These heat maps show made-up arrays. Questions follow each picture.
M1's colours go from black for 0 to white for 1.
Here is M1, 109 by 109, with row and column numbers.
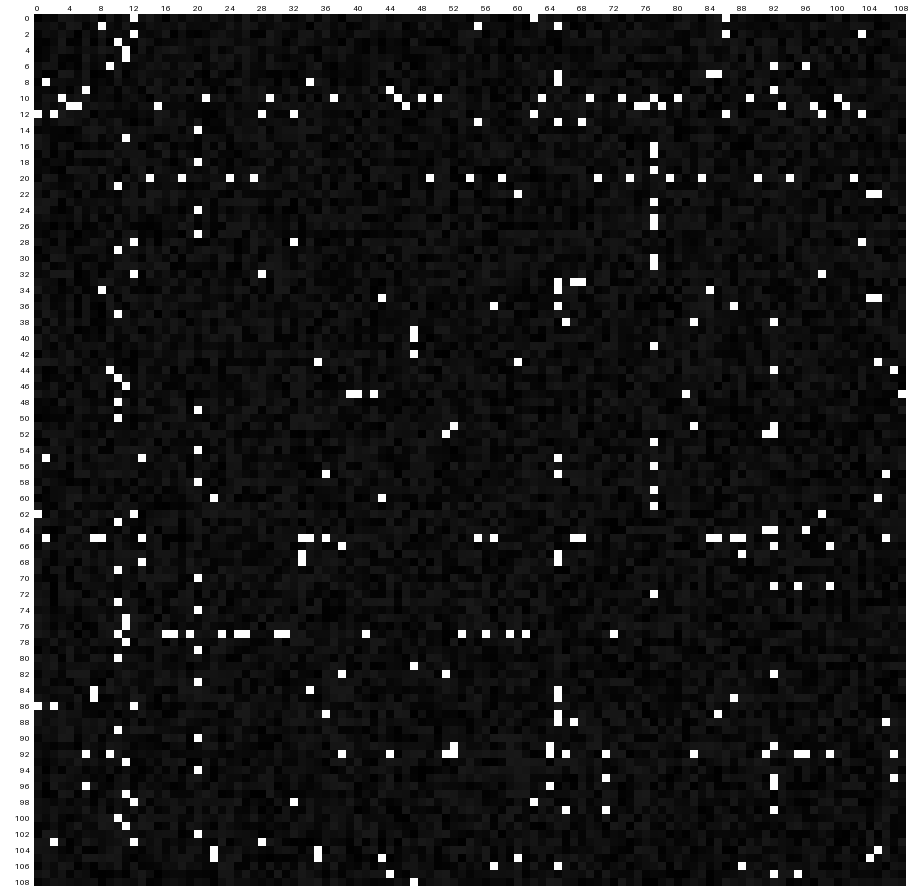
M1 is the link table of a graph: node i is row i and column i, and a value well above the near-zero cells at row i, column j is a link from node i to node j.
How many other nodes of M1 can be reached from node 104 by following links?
5
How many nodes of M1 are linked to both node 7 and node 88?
1
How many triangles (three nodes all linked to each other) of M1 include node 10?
0
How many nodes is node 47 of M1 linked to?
5
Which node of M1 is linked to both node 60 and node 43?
node 105
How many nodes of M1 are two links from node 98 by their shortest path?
5
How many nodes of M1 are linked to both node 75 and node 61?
0
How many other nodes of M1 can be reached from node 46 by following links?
10
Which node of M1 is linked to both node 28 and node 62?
node 12
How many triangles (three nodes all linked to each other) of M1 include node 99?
2
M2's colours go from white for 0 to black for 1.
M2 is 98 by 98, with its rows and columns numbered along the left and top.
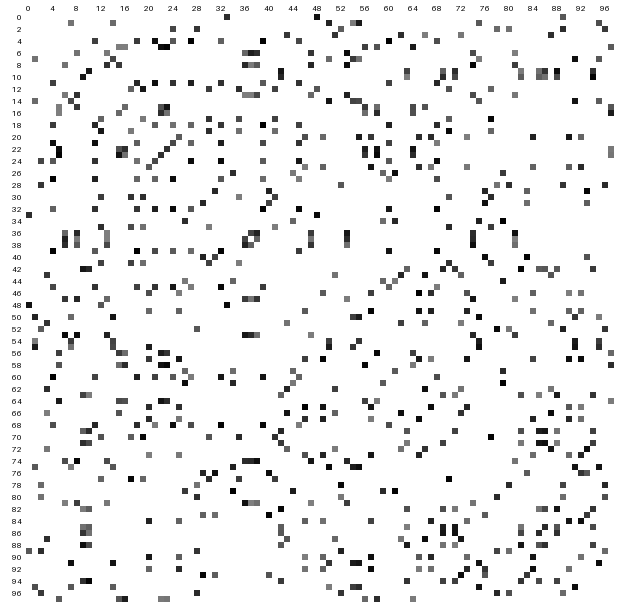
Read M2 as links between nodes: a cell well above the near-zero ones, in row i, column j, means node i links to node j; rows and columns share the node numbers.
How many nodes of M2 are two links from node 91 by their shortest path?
3
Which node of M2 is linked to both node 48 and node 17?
node 12
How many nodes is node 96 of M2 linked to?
6
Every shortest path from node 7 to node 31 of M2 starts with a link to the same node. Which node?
node 55
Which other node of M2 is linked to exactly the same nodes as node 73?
node 67
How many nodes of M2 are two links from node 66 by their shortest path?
10
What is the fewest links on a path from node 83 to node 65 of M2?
3
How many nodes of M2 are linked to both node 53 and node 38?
8
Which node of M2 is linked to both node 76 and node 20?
node 92
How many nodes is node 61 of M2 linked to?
5
